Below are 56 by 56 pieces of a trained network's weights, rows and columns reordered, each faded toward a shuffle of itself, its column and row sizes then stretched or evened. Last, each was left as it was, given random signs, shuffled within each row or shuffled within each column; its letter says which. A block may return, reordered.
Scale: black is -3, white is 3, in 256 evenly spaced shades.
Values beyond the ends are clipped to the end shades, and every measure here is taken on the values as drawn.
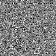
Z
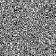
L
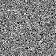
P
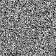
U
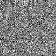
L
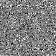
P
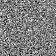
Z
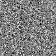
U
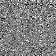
Z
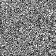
U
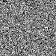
P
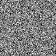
Z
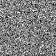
P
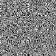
L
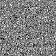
P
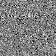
P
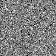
U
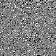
L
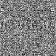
L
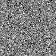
U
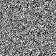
P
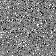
P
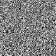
L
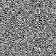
L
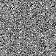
Z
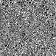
P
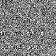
L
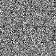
Z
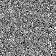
U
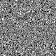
P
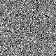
U
